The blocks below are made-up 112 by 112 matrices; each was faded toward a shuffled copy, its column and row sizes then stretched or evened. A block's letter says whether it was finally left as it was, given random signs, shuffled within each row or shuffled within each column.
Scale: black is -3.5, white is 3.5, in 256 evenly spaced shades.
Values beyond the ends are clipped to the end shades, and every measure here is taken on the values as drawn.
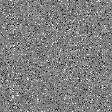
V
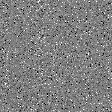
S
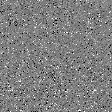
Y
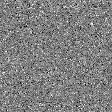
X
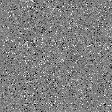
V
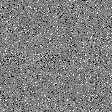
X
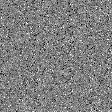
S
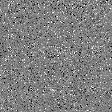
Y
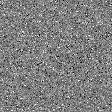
X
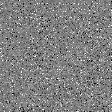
Y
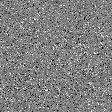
X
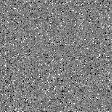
V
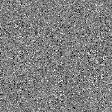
Y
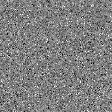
V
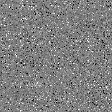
V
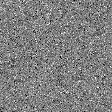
S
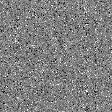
S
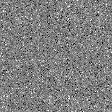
S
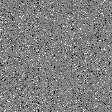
S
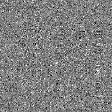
V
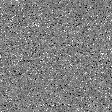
X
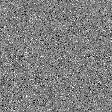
X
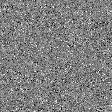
X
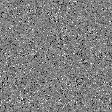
X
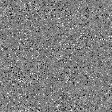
Y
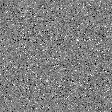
X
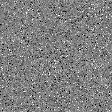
S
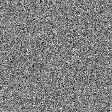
S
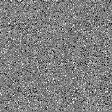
V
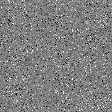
S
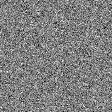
S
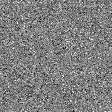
X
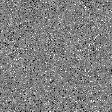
Y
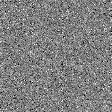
S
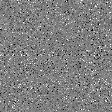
Y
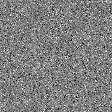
S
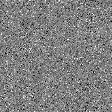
S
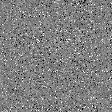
Y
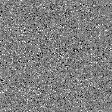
Y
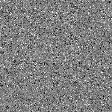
Y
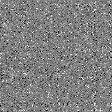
V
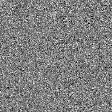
Y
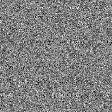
V
